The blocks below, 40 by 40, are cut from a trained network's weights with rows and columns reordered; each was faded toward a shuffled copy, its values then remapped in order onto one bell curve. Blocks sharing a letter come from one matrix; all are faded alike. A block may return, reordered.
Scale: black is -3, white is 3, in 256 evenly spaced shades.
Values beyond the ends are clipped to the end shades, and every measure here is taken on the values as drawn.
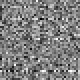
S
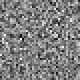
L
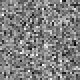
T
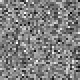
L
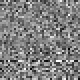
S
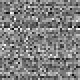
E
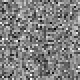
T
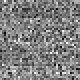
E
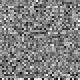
S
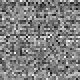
E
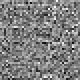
E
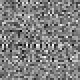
S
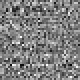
E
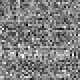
E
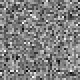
L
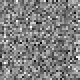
T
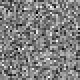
T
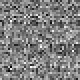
E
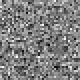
E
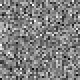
T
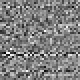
S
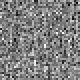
T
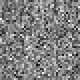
T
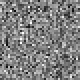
T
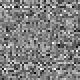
S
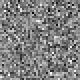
T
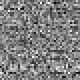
E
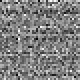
E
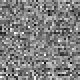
E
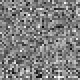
S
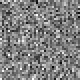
T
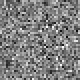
L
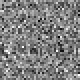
E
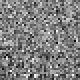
E
